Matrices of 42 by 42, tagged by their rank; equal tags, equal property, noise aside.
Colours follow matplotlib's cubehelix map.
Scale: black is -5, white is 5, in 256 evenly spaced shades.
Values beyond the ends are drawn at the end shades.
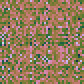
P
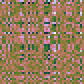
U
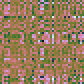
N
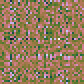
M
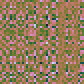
U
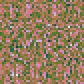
M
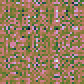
P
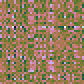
N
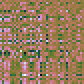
N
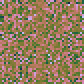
M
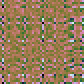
U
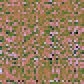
P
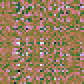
N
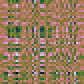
U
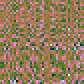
P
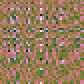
N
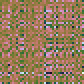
U
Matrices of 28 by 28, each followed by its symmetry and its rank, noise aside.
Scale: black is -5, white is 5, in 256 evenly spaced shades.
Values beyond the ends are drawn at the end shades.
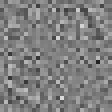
antisymmetric, rank six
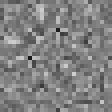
symmetric, rank six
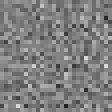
antisymmetric, rank six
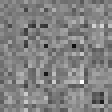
symmetric, rank four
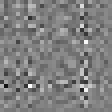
no symmetry, rank three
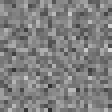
antisymmetric, rank six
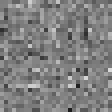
antisymmetric, rank six
